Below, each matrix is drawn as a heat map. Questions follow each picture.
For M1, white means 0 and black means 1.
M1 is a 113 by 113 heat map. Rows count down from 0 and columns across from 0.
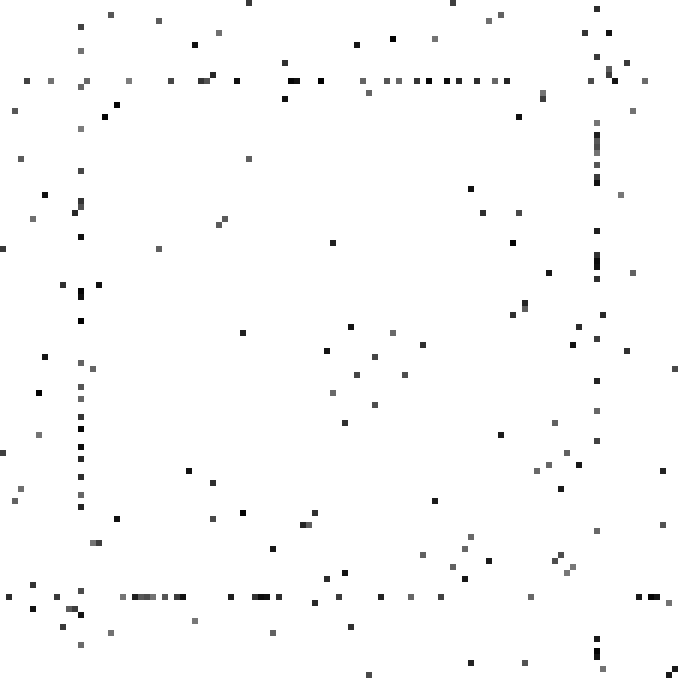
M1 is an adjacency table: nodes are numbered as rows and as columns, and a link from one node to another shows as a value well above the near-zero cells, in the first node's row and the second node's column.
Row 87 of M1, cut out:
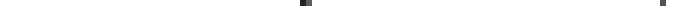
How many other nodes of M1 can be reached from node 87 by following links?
6
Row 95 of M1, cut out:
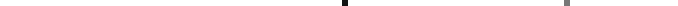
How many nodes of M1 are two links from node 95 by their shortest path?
2
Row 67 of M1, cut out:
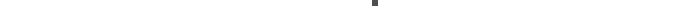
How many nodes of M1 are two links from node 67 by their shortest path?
1
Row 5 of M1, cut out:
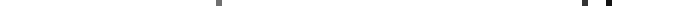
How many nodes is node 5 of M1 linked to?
3
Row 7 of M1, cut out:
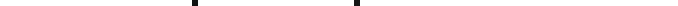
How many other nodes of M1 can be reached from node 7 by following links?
5
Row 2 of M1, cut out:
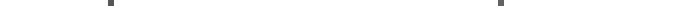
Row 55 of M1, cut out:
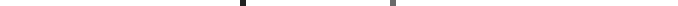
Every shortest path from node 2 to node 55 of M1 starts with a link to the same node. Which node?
node 83
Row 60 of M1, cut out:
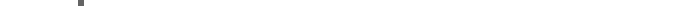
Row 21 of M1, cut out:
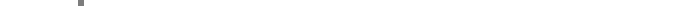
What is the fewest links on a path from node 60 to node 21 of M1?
2
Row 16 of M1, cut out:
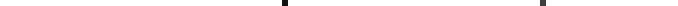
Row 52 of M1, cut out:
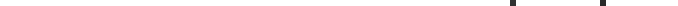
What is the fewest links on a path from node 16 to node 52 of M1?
7
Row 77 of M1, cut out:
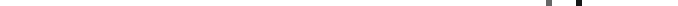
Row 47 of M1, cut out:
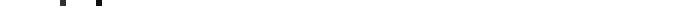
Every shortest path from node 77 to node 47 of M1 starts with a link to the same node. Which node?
node 96
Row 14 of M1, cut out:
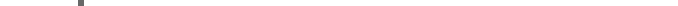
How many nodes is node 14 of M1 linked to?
1
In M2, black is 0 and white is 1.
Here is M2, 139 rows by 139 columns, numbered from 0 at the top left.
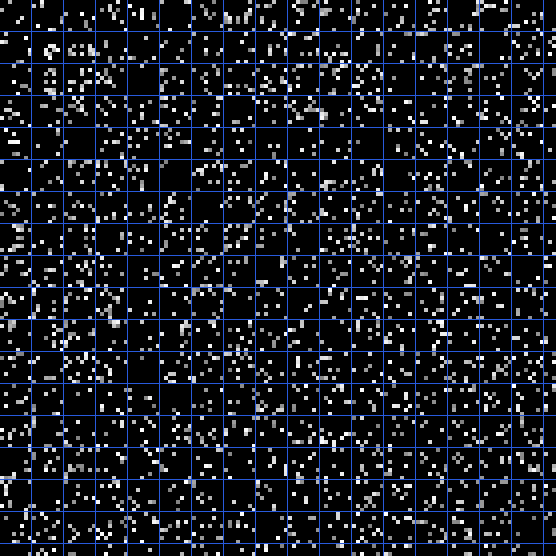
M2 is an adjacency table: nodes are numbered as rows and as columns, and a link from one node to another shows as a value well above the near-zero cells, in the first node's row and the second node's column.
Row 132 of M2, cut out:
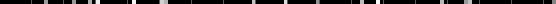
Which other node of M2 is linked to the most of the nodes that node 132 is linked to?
node 117
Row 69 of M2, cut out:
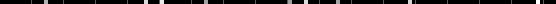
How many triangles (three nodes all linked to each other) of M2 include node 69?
4
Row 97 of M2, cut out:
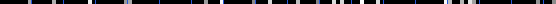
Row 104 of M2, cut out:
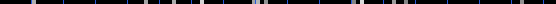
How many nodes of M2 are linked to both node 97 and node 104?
2
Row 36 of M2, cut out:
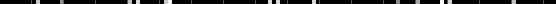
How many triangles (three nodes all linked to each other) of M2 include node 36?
5
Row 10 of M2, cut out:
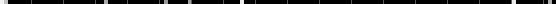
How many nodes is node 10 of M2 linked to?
8
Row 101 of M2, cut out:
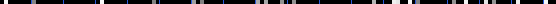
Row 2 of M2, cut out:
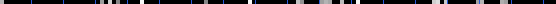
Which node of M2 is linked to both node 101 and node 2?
node 25
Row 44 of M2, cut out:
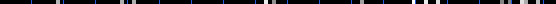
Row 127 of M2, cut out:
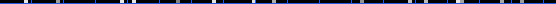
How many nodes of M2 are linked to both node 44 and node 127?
8
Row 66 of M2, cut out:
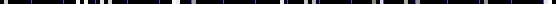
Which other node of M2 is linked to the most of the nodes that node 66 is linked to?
node 27
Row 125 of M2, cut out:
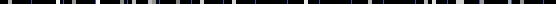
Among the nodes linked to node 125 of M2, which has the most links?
node 108
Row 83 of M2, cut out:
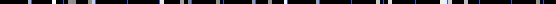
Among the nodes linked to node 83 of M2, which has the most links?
node 13
